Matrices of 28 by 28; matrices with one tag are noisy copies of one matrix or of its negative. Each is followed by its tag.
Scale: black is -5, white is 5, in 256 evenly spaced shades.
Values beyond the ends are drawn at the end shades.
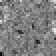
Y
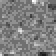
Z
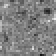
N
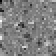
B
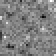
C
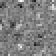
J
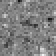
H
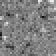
C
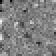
B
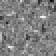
C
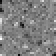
B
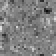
N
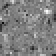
N
